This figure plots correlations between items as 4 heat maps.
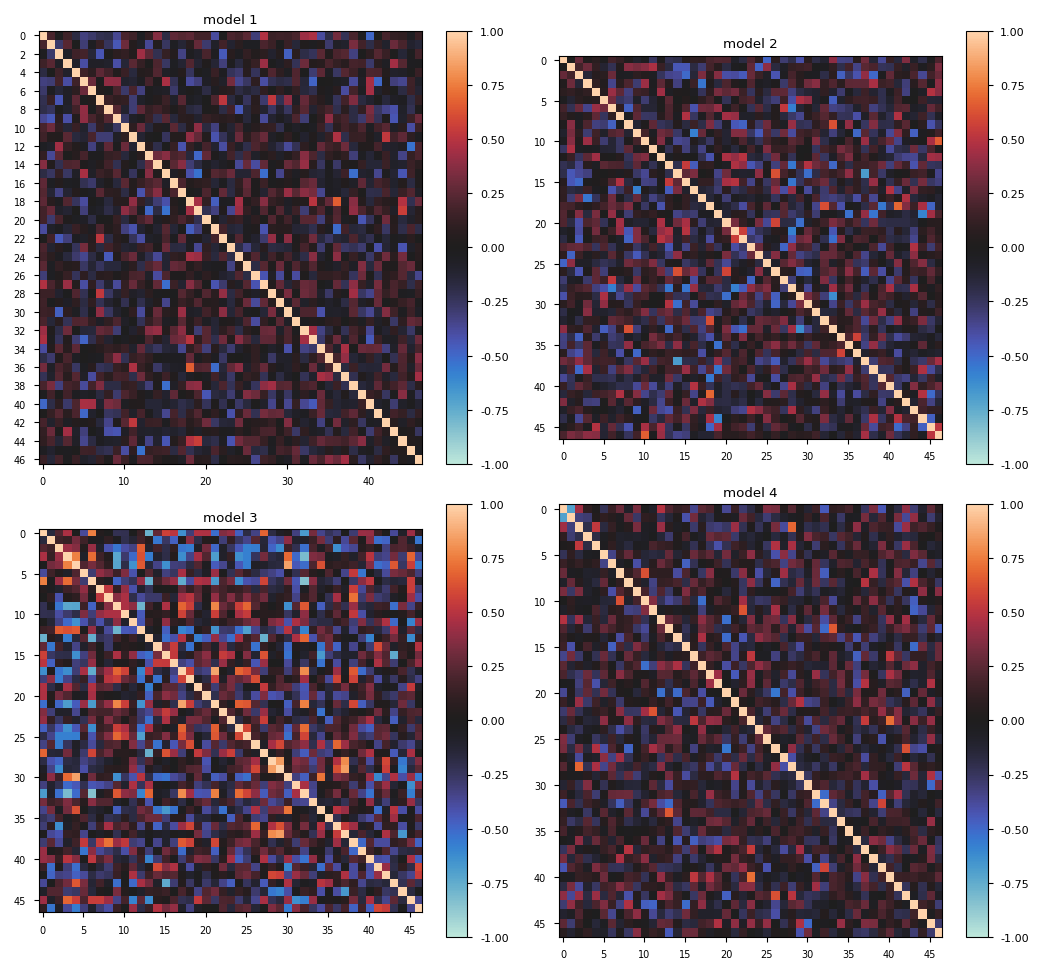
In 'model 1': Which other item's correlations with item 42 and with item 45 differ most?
10
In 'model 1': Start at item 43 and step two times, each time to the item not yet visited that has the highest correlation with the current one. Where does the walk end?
27
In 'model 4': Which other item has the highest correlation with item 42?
26
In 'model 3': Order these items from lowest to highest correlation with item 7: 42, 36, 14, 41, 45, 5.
42, 41, 14, 36, 5, 45
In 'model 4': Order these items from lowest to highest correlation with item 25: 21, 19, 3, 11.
11, 3, 21, 19
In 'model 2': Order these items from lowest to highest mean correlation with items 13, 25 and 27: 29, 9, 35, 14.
14, 35, 29, 9
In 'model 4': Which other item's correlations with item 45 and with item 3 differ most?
30
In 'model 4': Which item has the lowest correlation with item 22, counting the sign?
14
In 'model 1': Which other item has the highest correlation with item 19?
44
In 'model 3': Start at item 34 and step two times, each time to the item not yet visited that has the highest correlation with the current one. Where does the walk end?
4
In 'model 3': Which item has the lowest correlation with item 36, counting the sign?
2
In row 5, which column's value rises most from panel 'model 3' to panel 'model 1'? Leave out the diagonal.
15
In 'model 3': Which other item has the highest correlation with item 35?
43
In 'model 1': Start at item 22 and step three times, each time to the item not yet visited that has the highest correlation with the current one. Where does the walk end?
38
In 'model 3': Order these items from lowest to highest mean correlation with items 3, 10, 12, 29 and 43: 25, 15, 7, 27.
15, 25, 27, 7
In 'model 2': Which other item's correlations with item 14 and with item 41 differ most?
26
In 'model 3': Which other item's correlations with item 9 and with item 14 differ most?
18
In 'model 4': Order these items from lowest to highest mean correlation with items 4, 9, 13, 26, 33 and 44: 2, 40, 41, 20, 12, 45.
20, 41, 45, 40, 12, 2
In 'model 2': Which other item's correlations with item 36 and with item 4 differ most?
34
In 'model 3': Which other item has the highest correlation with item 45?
3
